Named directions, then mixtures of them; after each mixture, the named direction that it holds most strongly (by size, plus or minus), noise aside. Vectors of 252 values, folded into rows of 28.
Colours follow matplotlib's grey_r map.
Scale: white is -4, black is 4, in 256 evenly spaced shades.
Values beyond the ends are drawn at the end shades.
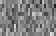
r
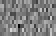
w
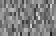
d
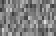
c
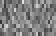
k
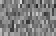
r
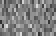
k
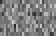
r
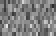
k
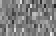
r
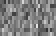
c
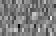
w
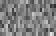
r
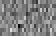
w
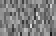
d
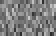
r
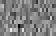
w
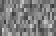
c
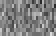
r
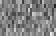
r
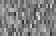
d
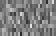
d
